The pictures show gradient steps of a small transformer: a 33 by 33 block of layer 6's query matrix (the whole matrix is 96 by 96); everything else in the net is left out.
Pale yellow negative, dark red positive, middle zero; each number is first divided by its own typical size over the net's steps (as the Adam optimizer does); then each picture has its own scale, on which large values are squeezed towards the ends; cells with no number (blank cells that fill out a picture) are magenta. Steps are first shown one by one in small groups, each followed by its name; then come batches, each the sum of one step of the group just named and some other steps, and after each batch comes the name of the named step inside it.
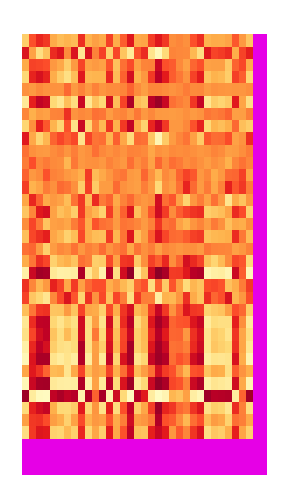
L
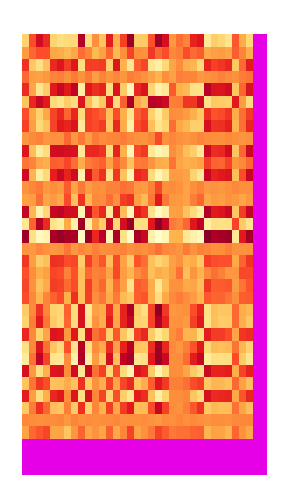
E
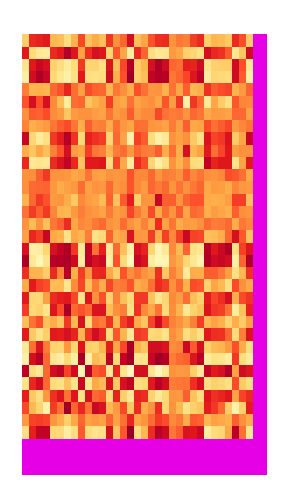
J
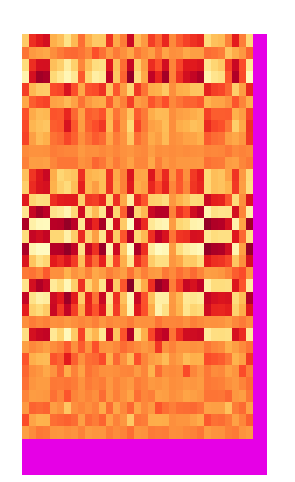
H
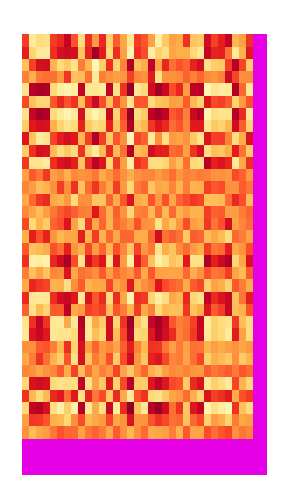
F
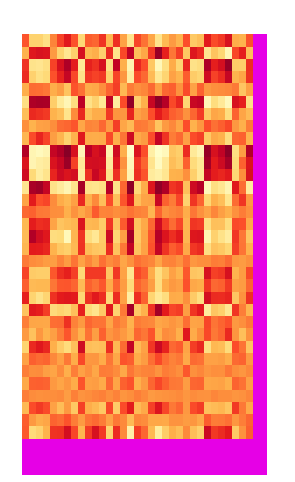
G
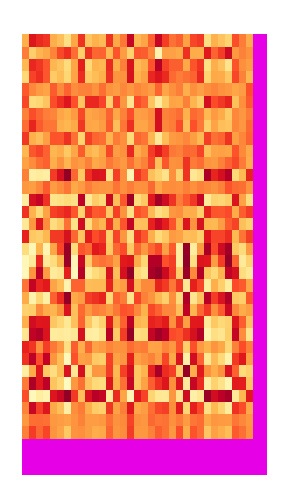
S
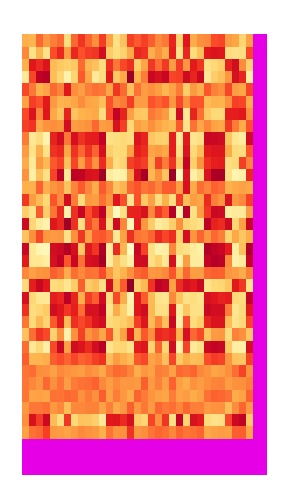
H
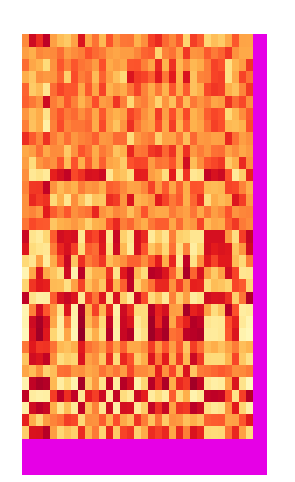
S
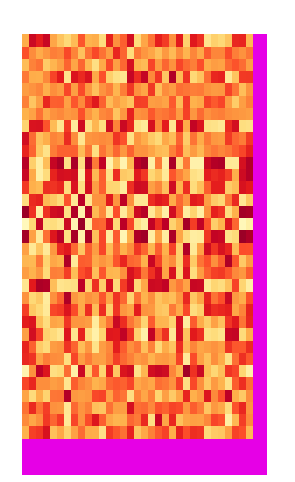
S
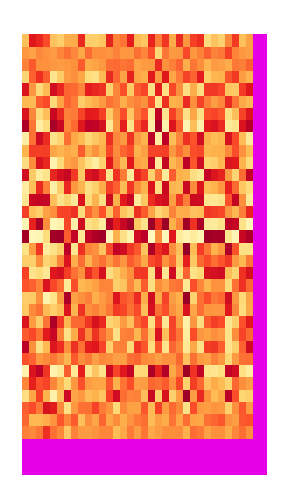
S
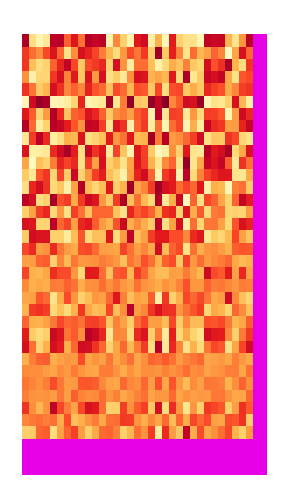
G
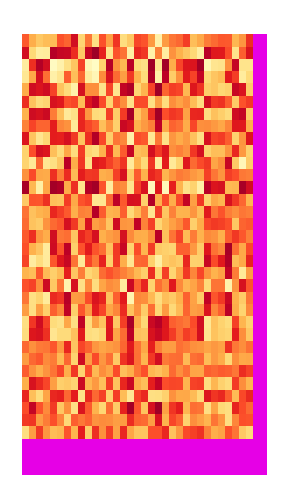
F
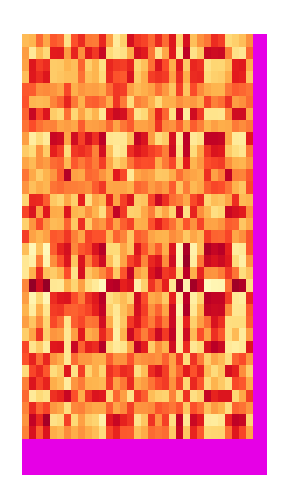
S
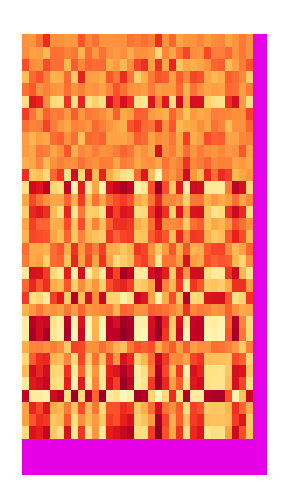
L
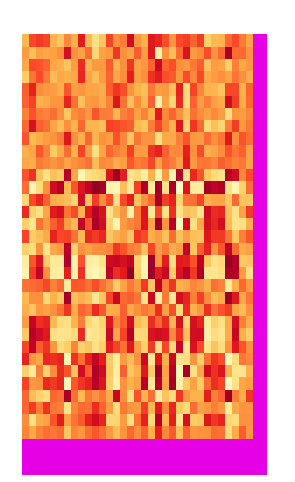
S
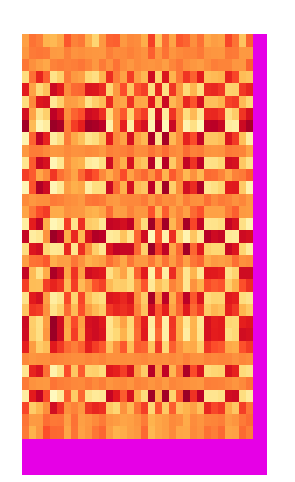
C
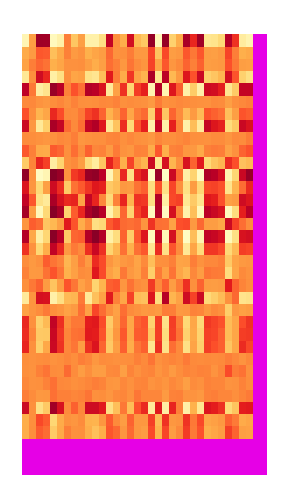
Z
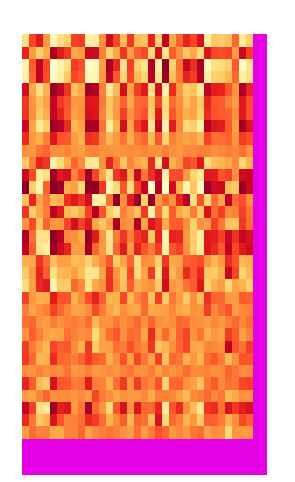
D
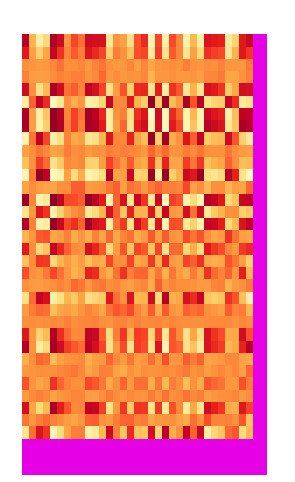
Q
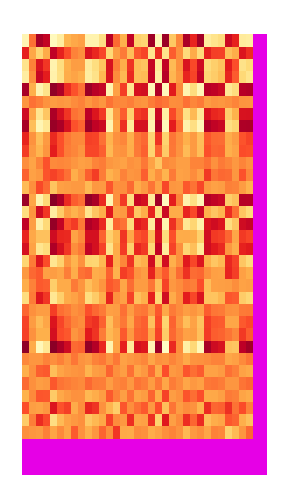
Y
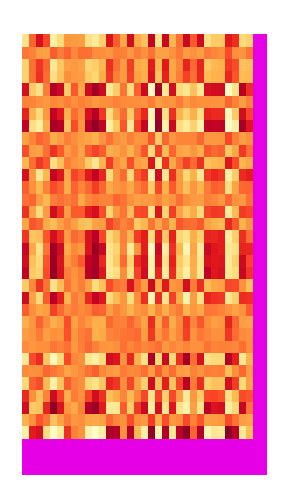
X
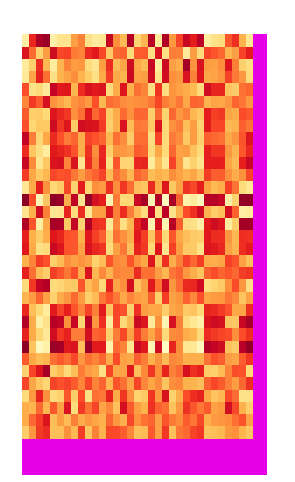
Y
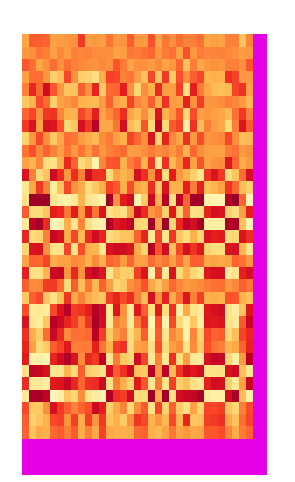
C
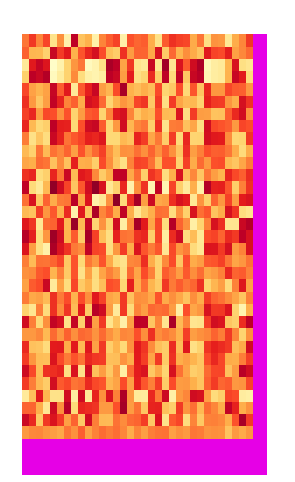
D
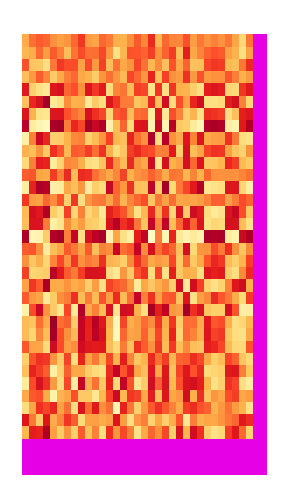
C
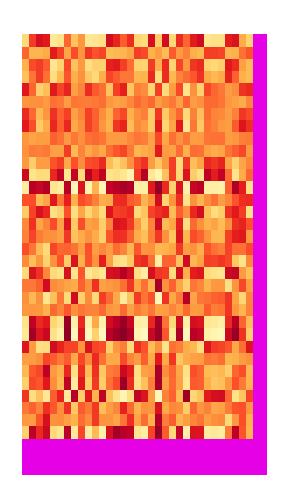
Y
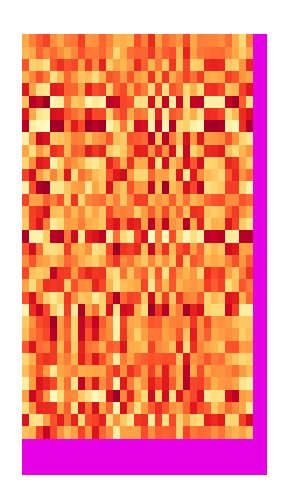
C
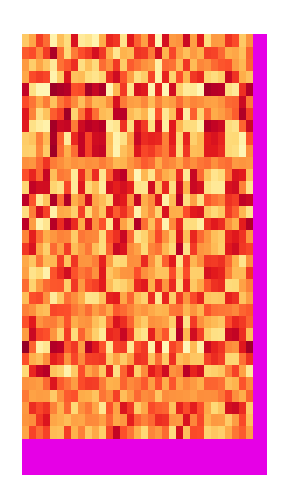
Y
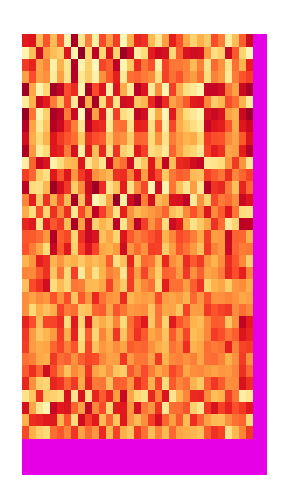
D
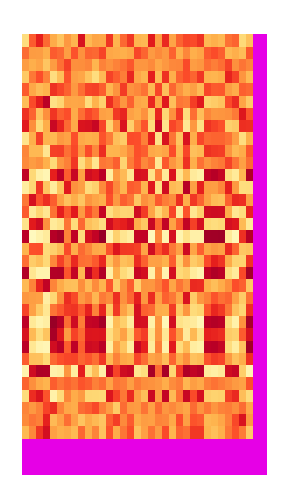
C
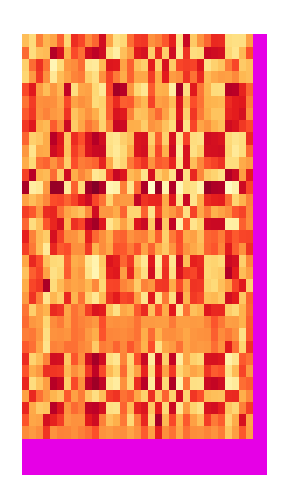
D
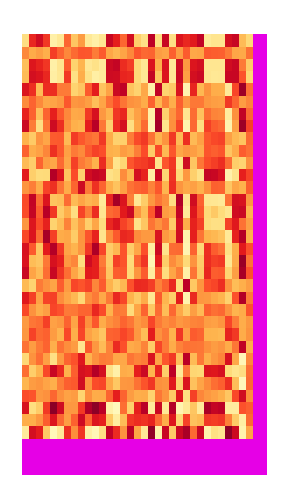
X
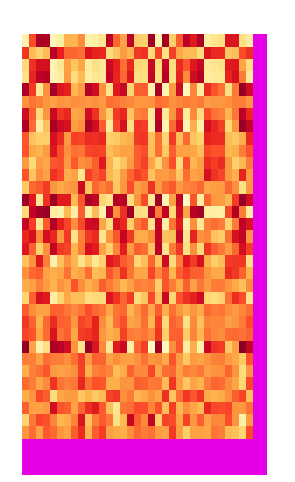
Y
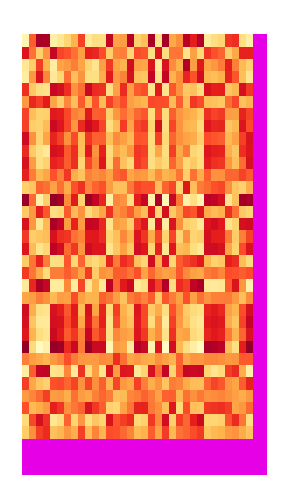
Y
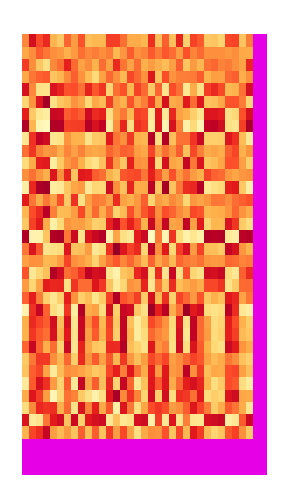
C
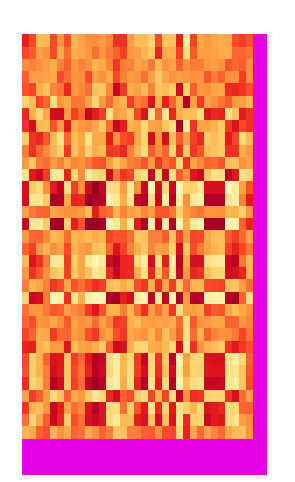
Q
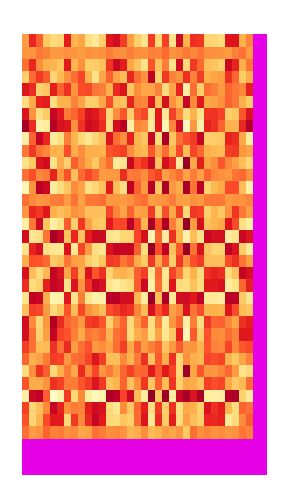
C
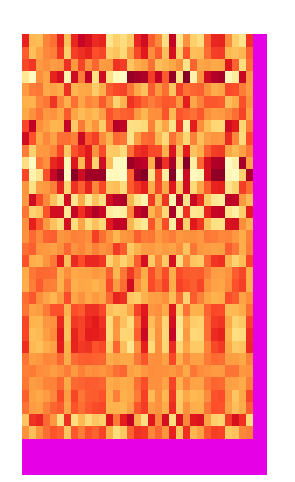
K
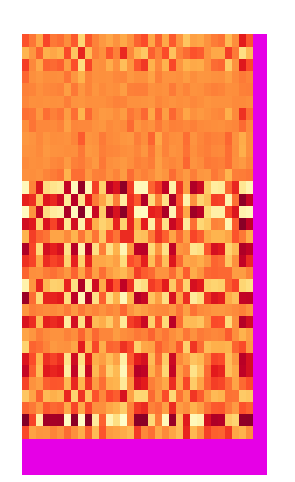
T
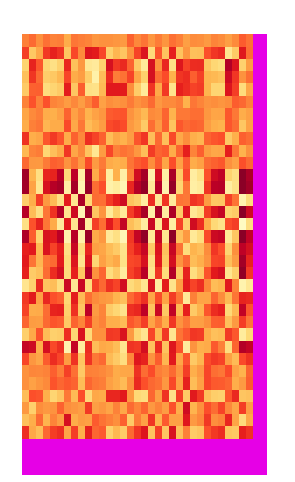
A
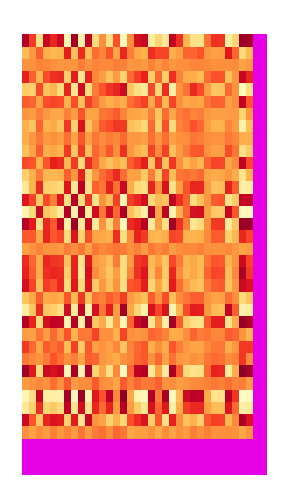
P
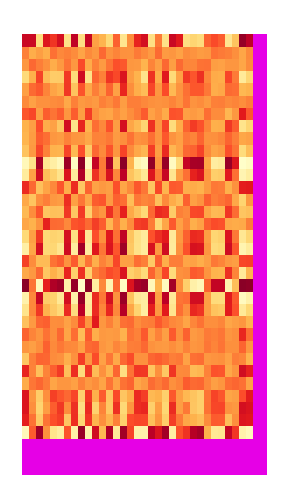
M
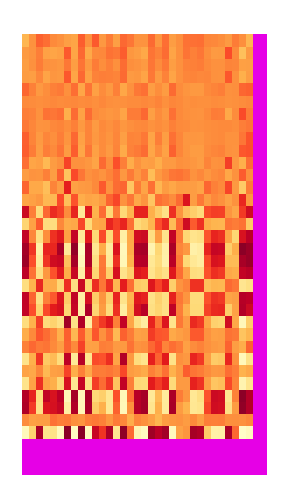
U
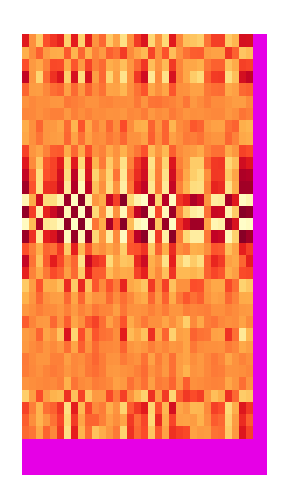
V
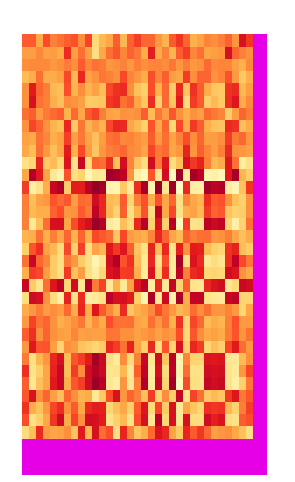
M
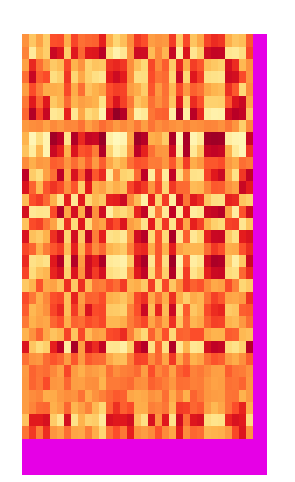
A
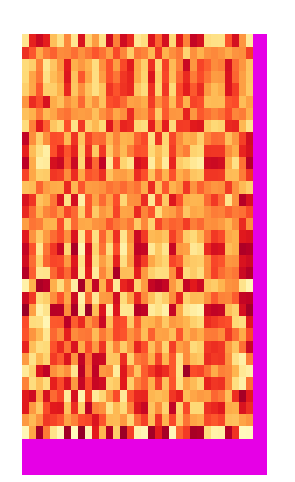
U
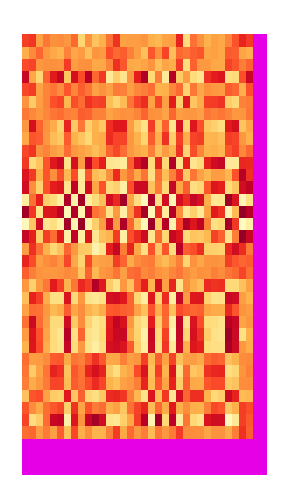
V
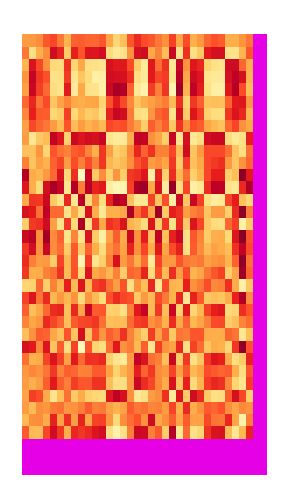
A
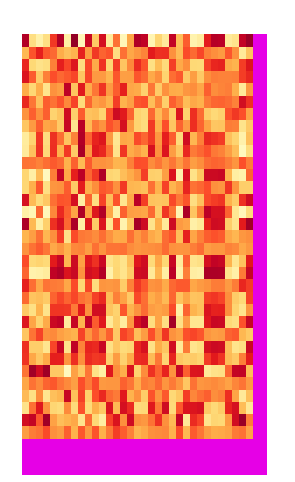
P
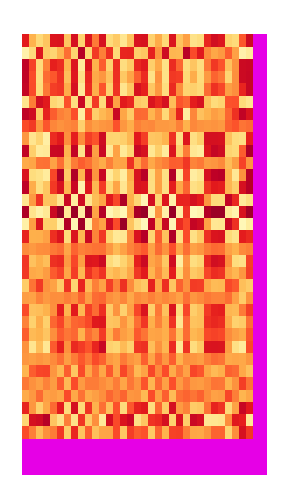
V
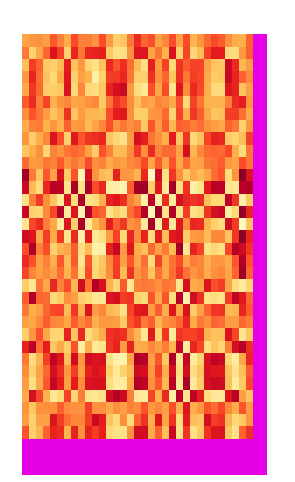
A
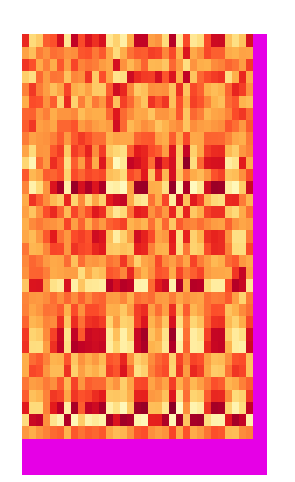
K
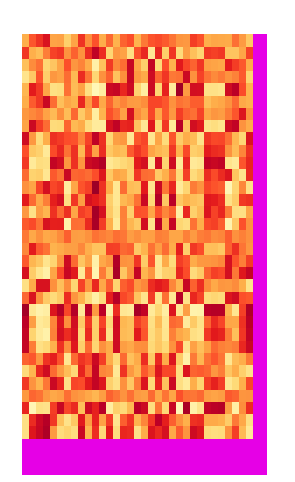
K
